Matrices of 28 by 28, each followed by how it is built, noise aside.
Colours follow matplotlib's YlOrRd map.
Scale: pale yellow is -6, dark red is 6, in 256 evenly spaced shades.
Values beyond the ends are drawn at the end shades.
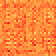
blocks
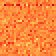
uneven rows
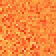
lower triangular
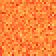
noise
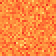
noise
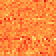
uneven rows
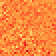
lower triangular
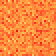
repeating rows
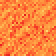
Hankel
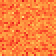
repeating rows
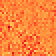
lower triangular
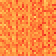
repeating rows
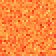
noise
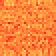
blocks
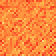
Hankel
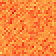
Hankel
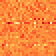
uneven rows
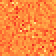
block diagonal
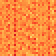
repeating rows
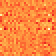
low rank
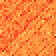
Hankel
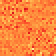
block diagonal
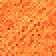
Hankel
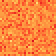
blocks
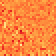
lower triangular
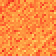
Hankel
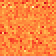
uneven rows
